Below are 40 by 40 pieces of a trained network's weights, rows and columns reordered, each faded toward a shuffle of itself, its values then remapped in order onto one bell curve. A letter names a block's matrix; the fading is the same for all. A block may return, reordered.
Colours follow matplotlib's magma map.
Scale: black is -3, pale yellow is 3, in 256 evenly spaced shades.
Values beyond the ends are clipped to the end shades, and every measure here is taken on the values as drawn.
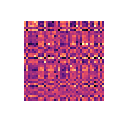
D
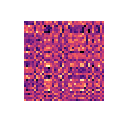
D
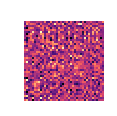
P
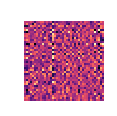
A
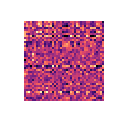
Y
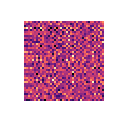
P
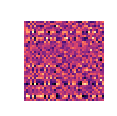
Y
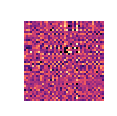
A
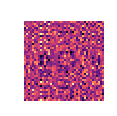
P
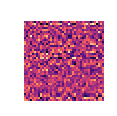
A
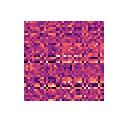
Y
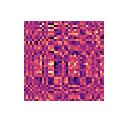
D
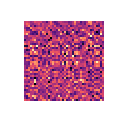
P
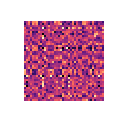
A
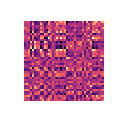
D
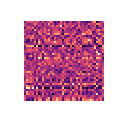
Y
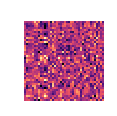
P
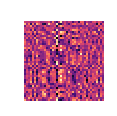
D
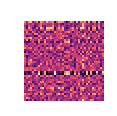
Y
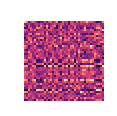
Y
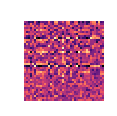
Y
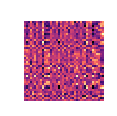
D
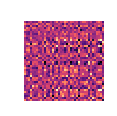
D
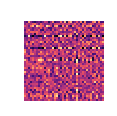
Y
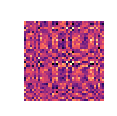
D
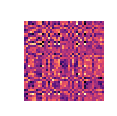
D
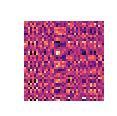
D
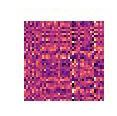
D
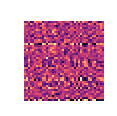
Y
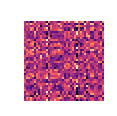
D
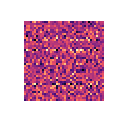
A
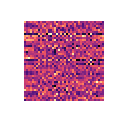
Y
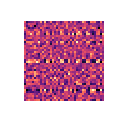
Y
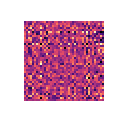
A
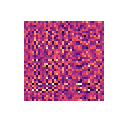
A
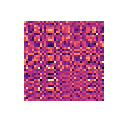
D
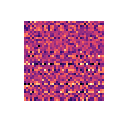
Y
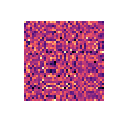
P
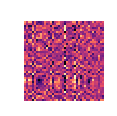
D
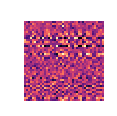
Y
